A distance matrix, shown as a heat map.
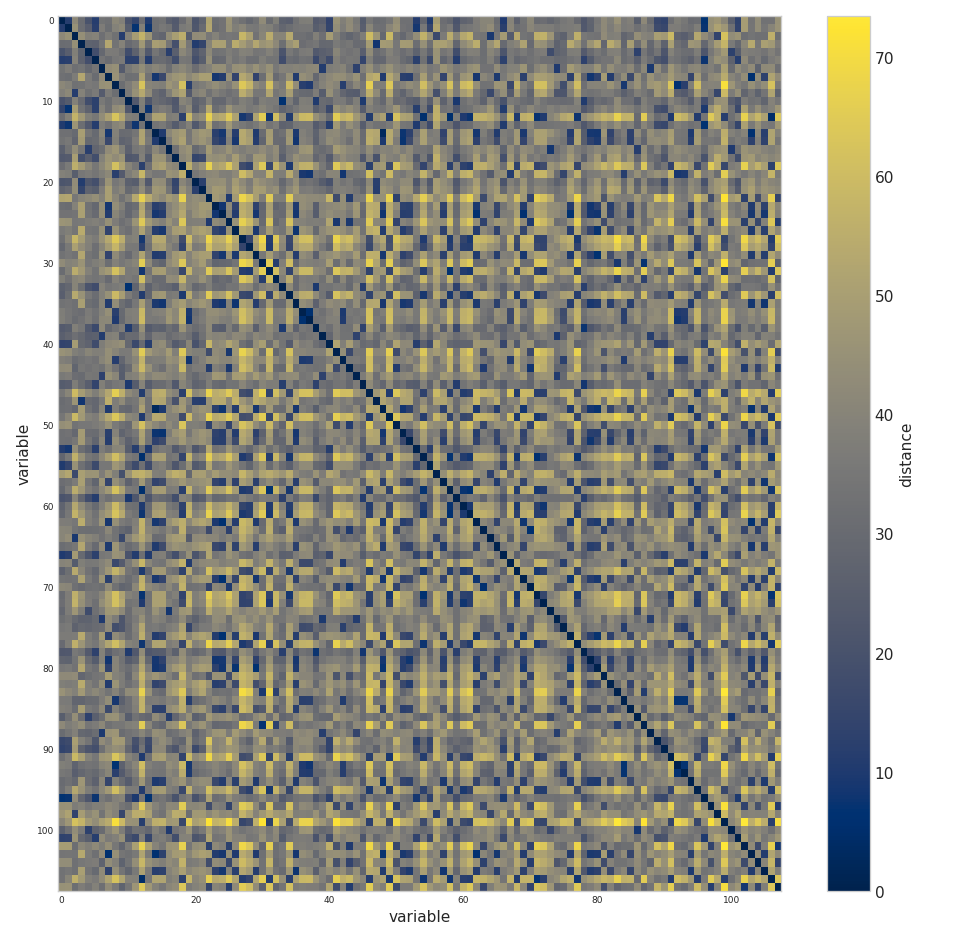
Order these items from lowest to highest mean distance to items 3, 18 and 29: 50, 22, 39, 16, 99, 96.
96, 39, 16, 99, 50, 22
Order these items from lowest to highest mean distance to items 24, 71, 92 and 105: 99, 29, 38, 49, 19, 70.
29, 38, 19, 70, 49, 99
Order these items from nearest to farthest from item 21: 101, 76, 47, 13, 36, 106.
47, 101, 13, 36, 106, 76
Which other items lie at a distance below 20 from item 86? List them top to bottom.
4, 16, 73, 100
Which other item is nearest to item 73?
16
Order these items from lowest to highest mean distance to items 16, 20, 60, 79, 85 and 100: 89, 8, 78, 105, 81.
78, 105, 89, 81, 8
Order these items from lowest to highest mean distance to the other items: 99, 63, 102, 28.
63, 28, 102, 99
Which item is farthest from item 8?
99
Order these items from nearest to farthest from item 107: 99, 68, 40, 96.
96, 40, 68, 99
